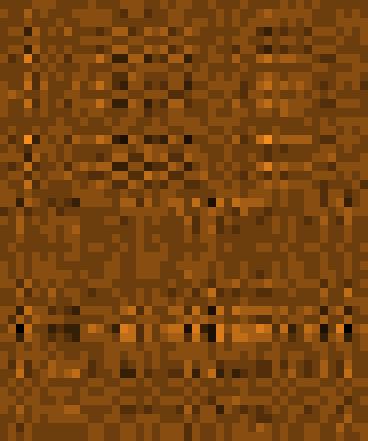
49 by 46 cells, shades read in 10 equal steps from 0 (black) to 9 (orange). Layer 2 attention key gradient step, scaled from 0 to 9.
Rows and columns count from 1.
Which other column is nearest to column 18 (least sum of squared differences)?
37
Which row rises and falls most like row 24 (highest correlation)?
34
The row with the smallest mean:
42
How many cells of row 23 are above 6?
3
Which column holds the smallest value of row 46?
28
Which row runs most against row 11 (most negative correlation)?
5
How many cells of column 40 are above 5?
1
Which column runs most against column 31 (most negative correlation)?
10
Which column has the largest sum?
4
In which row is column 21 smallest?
16
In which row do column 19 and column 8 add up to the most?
20
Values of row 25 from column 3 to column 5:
6 4 5
